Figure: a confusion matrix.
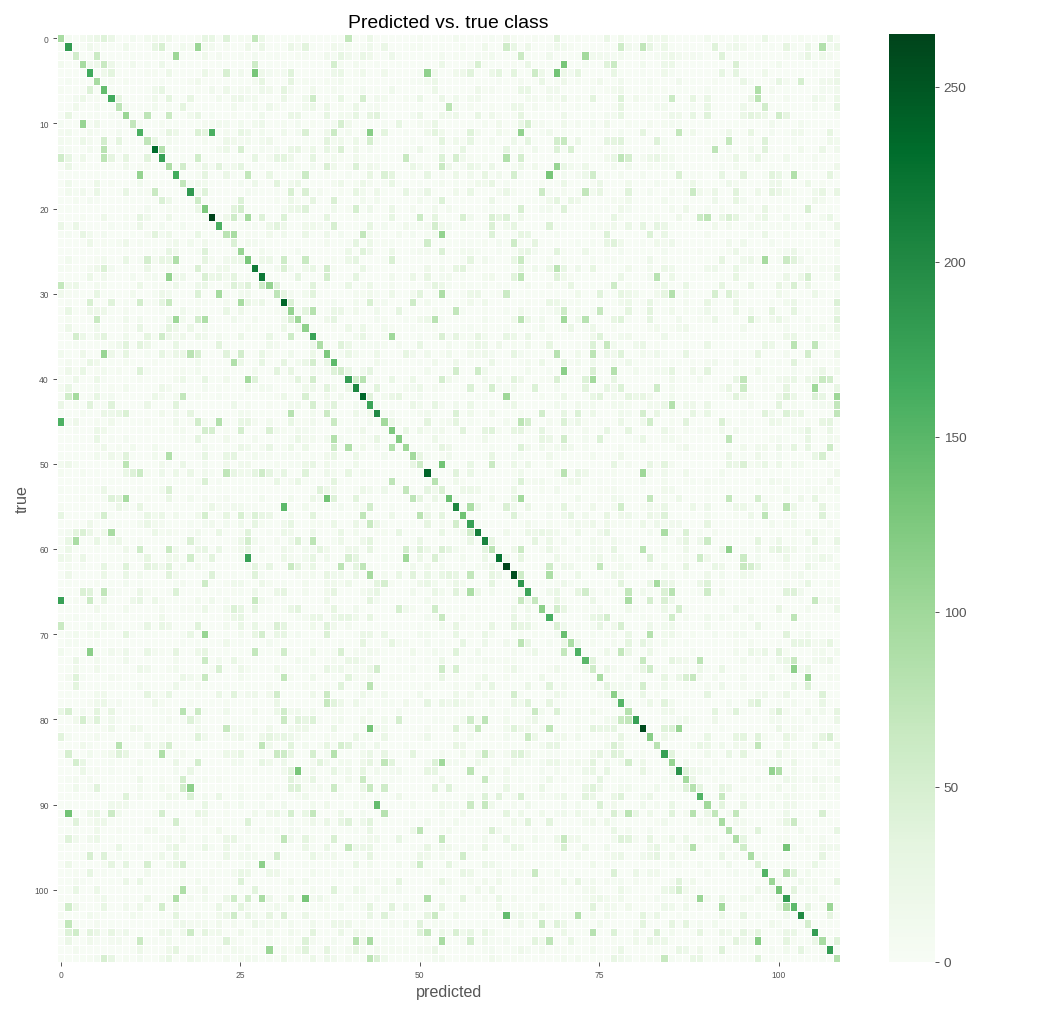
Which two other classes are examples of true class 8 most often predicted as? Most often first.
54, 98
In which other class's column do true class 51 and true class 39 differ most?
81
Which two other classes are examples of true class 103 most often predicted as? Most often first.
62, 72
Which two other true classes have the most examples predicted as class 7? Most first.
58, 91
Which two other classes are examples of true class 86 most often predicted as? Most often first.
33, 99
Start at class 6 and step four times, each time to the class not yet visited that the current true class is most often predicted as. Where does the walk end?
69
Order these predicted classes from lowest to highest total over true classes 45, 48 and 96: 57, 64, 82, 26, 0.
57, 26, 82, 64, 0
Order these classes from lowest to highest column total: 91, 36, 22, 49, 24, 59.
36, 91, 49, 22, 24, 59
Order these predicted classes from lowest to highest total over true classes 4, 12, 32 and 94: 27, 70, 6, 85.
85, 6, 27, 70
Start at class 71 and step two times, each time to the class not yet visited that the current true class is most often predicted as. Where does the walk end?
83
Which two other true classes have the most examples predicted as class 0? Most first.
66, 45
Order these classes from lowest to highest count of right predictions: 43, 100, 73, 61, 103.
100, 73, 43, 103, 61
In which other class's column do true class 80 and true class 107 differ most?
29
